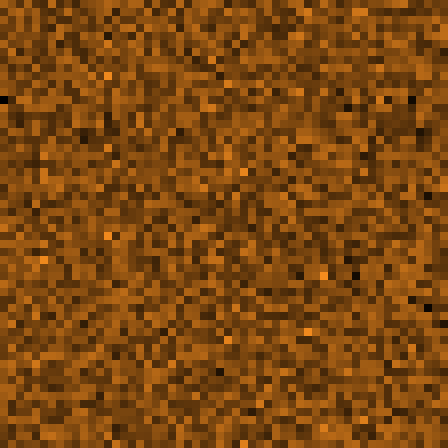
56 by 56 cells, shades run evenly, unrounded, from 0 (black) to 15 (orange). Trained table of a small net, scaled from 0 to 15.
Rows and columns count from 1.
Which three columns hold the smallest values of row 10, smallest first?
28, 40, 32
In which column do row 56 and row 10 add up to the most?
54
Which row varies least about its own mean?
3
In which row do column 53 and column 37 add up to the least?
17
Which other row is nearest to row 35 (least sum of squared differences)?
34
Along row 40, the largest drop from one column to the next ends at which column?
6
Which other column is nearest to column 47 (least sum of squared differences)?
5
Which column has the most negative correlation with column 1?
8
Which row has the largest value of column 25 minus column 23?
4
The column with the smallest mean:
39
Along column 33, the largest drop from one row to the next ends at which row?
52
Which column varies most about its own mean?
14
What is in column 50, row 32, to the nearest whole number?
8
